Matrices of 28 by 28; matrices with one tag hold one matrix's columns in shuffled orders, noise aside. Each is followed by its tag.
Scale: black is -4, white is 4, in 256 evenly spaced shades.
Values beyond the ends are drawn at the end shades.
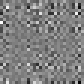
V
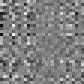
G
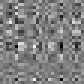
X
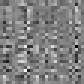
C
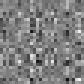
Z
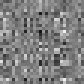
Z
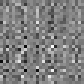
C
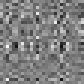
X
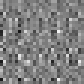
Z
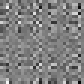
V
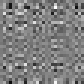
V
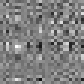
X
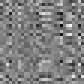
G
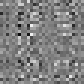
G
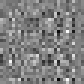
Z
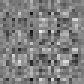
Z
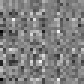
Z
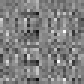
Z
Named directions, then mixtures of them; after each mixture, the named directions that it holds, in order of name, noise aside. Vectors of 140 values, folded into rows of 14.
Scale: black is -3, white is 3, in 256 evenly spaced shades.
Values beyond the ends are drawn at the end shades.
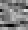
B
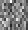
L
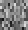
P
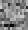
B, P.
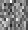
L.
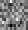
B, L.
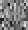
P.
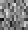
P.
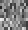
L, P.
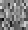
P.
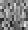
P.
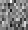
L, P.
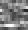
B.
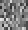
L, P.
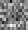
B, L.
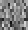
P.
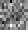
B, L.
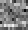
B, L.
